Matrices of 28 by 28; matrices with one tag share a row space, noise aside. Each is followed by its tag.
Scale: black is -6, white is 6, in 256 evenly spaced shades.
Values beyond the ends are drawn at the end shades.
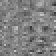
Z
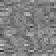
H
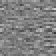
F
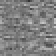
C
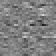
Z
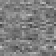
C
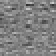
H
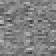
H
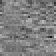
C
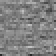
C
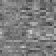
C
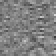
Z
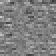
H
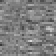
C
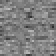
H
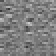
H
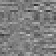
F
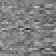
F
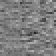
C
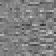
C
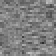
C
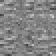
H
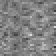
Z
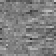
C
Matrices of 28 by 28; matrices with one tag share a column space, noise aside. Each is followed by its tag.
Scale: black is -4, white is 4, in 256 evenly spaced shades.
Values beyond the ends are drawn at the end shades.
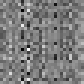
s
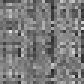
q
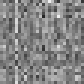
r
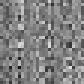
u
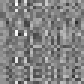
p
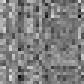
r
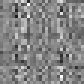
r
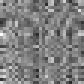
p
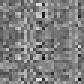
s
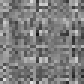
p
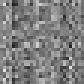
u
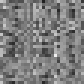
q
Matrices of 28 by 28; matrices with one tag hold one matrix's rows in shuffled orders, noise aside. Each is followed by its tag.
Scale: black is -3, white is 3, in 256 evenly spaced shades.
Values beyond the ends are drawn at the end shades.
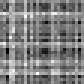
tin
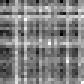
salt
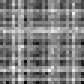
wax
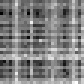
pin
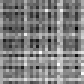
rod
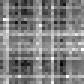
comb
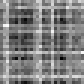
comb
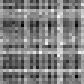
rod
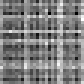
rod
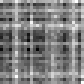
pin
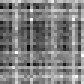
pin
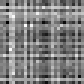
tin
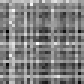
tin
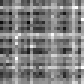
pin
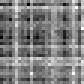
pin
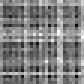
rod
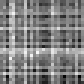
tin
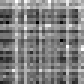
salt
